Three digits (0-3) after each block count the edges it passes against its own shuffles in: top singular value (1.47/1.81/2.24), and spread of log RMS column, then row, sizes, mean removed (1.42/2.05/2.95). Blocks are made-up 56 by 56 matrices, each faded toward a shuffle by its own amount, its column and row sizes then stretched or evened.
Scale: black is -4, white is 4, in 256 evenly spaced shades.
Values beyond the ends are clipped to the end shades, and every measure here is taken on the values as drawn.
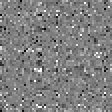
2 1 1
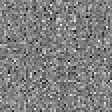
2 1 0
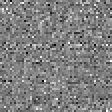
1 0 2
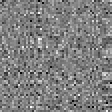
3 1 1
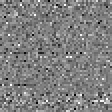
0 0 2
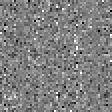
0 2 0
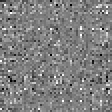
1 2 2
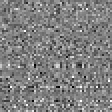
2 0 2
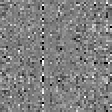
2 2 1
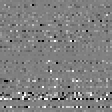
2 0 3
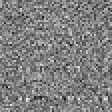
2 0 1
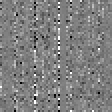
2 3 0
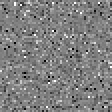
0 0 1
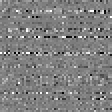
2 0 3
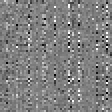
3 3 1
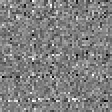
1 1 2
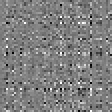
3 3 2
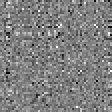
2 2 1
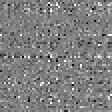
2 1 2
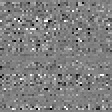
1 1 3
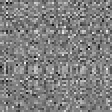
3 1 1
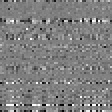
3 0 3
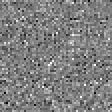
1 0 1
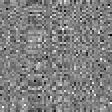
3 1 0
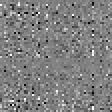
0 2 2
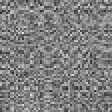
3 1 1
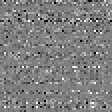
1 0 3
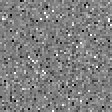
0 0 0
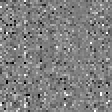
1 2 1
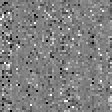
0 2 0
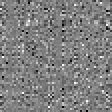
2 2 0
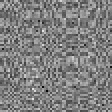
3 0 0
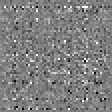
1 2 2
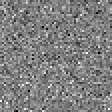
1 0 0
